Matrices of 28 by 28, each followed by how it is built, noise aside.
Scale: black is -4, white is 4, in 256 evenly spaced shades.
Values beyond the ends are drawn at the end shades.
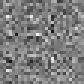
low rank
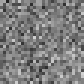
noise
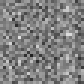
repeating rows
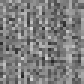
blocks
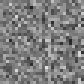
repeating rows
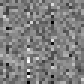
uneven columns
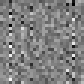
uneven columns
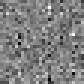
uneven columns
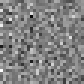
uneven columns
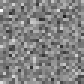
repeating rows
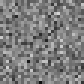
noise
